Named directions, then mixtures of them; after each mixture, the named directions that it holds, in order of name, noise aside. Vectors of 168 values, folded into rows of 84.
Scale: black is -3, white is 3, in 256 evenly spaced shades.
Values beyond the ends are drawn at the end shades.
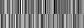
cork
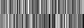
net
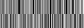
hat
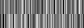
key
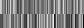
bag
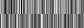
cork.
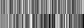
net.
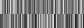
bag.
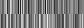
bag, cork, net.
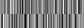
bag, cork, key.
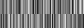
hat, key, net.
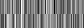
bag, cork, key.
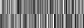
bag, hat.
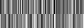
bag, cork, net.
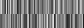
bag.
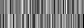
key, net.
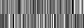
bag, hat, key.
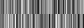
cork, key, net.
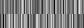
key.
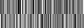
cork, hat.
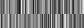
cork, hat, net.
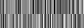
cork, hat, key.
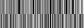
hat.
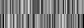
key, net.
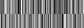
cork, hat.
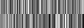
net.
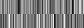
bag, hat, key.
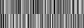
cork, hat, key.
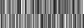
cork, hat, net.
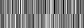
cork, hat, key.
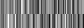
cork, key, net.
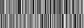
cork, hat.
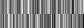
hat, key, net.
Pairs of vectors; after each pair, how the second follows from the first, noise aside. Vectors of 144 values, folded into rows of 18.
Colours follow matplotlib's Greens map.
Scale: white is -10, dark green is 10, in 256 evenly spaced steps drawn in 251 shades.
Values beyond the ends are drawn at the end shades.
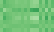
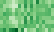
wrapped around, scaled up.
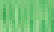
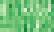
wrapped around, scaled up.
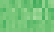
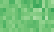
copied.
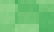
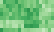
wrapped around, scaled up.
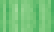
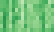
wrapped around, scaled up.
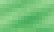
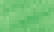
shrunk.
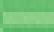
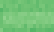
shrunk.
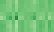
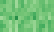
copied.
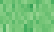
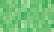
reversed, negated.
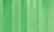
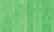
reversed, shrunk.
